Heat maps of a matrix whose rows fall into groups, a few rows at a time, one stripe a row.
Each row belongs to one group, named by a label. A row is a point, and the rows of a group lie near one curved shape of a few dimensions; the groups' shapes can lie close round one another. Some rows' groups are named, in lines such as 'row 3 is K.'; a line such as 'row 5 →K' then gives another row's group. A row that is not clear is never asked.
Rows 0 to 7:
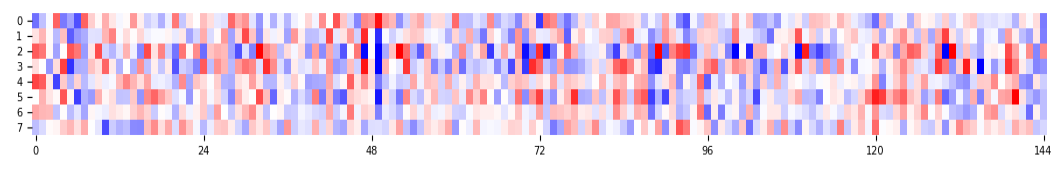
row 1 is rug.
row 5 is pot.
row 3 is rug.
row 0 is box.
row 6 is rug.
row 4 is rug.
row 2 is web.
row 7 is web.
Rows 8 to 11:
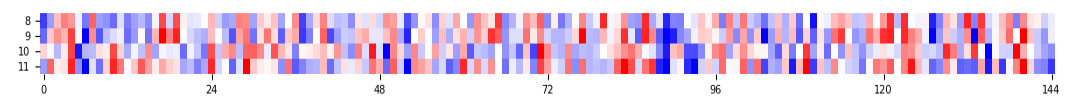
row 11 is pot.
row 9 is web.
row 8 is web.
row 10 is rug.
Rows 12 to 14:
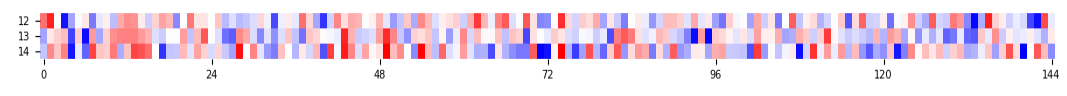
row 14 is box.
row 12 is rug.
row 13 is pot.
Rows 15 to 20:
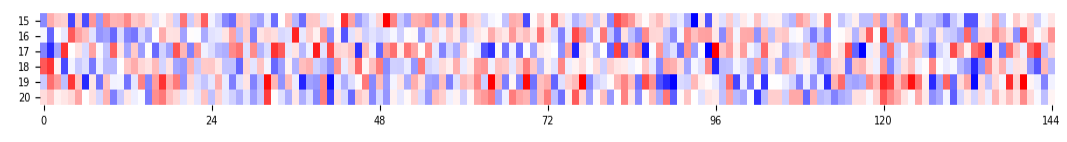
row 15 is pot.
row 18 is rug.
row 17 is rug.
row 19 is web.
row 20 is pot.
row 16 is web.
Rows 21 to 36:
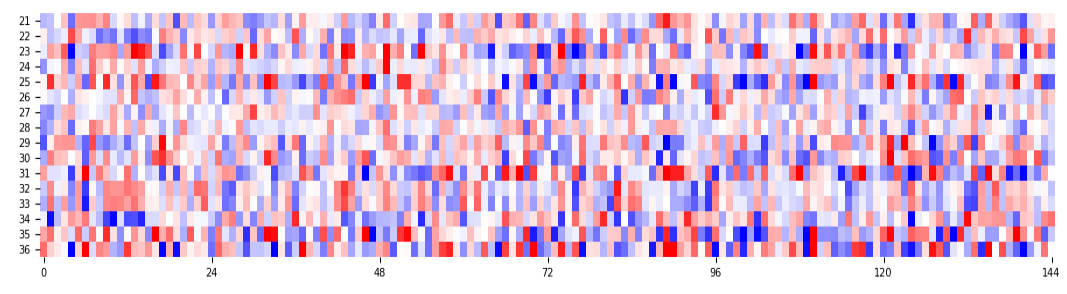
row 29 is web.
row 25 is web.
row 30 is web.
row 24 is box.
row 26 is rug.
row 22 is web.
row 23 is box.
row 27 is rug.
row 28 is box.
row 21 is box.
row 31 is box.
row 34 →web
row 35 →web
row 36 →box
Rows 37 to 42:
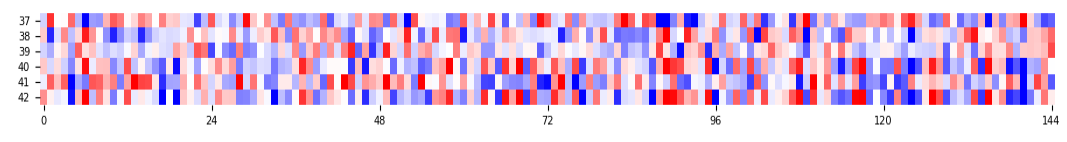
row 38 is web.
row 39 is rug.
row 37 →pot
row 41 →box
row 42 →box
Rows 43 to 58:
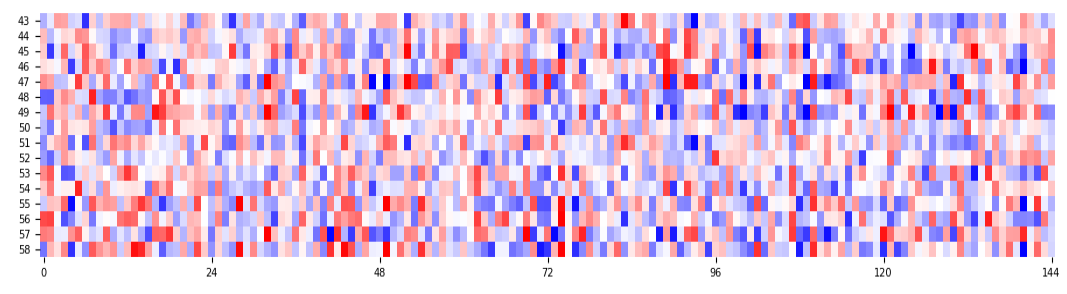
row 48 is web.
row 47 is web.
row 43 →pot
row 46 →box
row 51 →pot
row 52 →rug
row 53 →rug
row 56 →rug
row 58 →box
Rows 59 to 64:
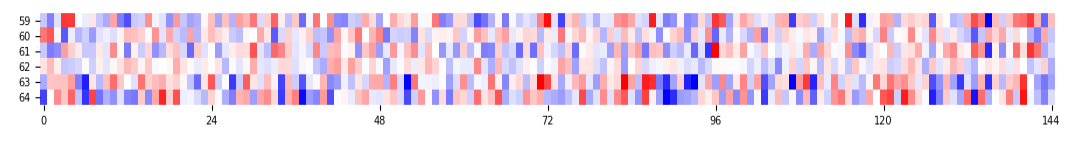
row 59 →rug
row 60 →rug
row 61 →rug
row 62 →rug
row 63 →pot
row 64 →web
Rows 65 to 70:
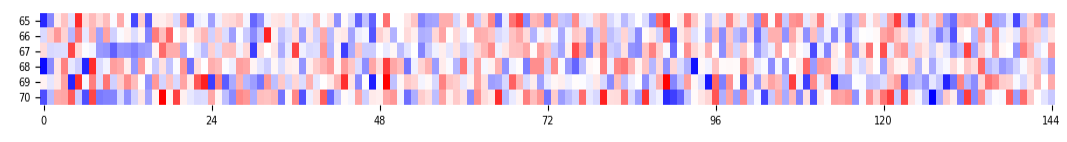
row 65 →box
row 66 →pot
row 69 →pot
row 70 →web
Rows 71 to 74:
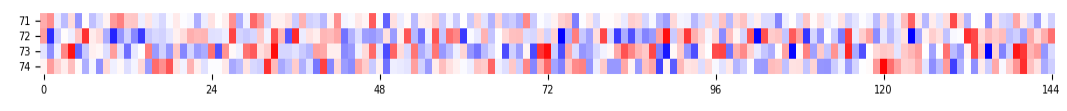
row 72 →web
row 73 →rug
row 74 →pot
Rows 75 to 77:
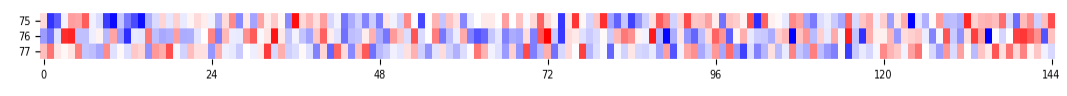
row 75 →web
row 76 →rug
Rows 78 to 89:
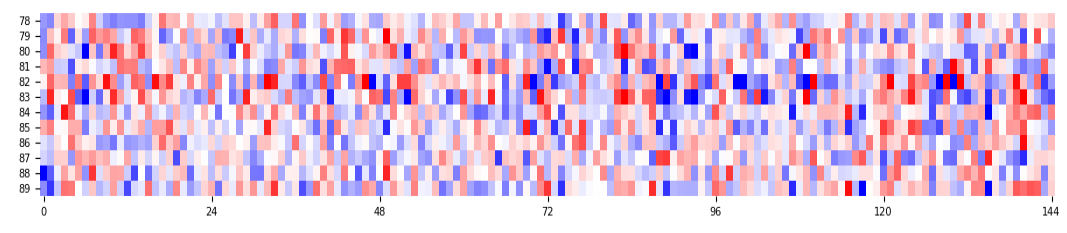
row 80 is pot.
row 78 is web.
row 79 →box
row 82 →web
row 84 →rug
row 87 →box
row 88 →box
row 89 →rug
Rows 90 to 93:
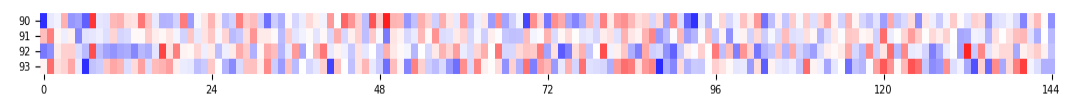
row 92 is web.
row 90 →box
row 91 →rug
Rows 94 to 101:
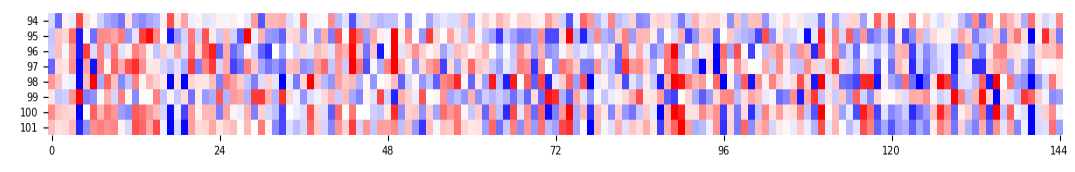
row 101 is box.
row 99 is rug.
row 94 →web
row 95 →box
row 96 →pot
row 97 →pot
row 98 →box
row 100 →box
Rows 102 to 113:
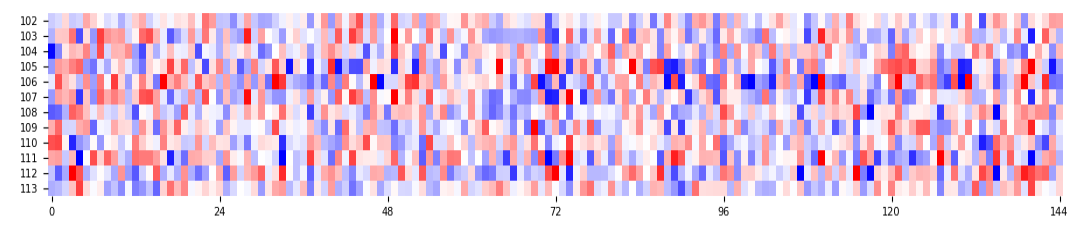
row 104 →box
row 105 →pot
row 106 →web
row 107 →box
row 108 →rug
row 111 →box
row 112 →rug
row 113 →web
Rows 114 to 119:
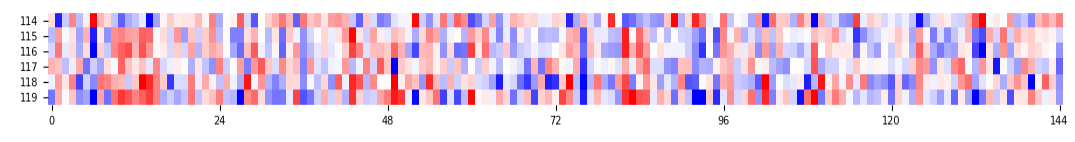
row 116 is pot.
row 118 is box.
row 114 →web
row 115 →pot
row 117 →rug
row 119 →pot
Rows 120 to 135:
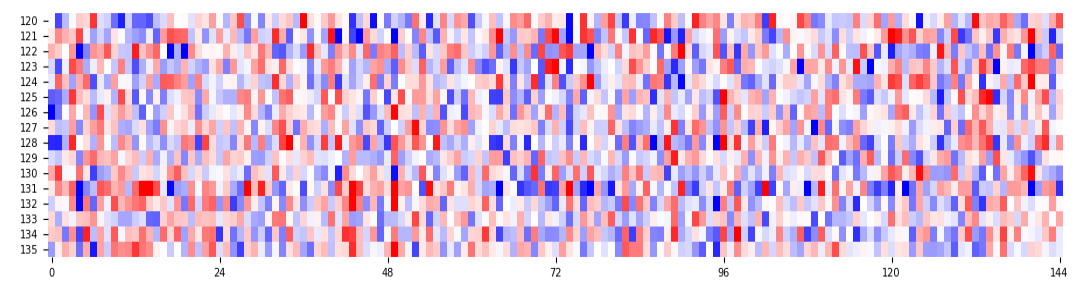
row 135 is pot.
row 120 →web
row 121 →pot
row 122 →box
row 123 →rug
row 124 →web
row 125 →rug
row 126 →box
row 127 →web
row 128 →rug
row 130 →pot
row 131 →box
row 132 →pot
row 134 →pot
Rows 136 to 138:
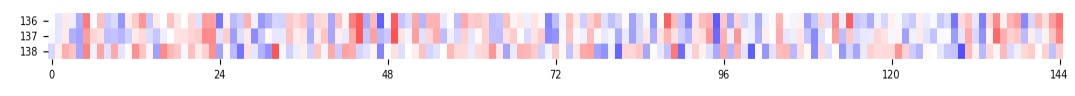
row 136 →rug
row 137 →rug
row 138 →pot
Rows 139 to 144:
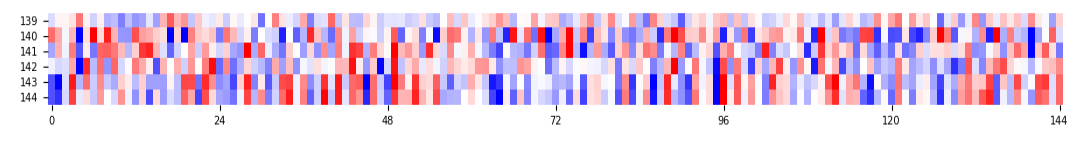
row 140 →box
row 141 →box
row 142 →pot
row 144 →rug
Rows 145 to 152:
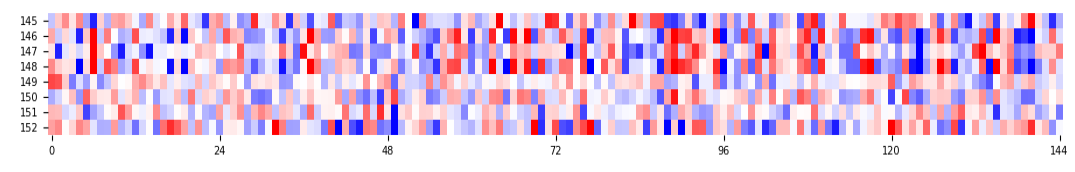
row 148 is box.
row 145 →pot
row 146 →box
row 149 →rug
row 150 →box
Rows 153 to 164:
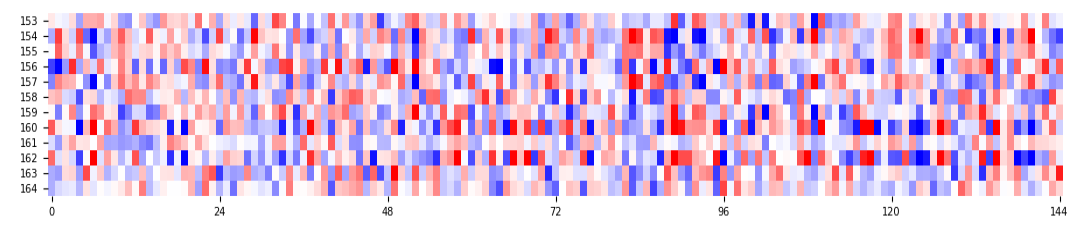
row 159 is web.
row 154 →pot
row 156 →rug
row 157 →pot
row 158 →rug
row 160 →box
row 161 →web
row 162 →box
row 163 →rug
